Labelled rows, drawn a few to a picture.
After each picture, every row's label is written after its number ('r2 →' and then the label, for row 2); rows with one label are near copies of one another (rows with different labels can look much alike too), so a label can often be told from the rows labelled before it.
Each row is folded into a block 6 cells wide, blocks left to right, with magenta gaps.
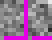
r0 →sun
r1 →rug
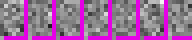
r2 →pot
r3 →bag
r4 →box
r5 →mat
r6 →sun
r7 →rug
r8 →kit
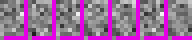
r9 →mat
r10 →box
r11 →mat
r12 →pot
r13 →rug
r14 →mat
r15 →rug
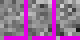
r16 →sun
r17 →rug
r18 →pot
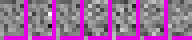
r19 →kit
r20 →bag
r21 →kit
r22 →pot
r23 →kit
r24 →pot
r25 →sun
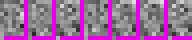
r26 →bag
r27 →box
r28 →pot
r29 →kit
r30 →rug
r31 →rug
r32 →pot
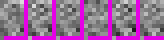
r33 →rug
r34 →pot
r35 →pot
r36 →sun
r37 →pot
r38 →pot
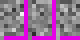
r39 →mat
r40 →box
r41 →kit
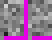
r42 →box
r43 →sun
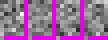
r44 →mat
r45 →sun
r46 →pot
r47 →rug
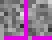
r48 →bag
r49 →rug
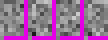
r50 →kit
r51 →box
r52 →sun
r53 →box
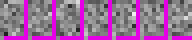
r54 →box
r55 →sun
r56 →rug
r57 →kit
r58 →bag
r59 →kit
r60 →sun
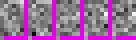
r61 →rug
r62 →box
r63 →sun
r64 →bag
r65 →mat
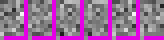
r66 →mat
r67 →sun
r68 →box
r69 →box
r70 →mat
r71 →kit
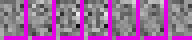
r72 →kit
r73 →pot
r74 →bag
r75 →bag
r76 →rug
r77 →rug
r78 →kit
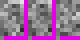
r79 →rug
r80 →rug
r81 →sun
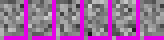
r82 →kit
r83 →sun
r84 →kit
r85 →box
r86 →pot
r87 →kit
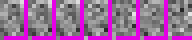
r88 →rug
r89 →rug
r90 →rug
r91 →pot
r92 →bag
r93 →box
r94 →mat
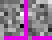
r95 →bag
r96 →rug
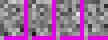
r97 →pot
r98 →box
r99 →mat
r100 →kit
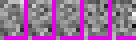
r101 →rug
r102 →pot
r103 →pot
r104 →kit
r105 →bag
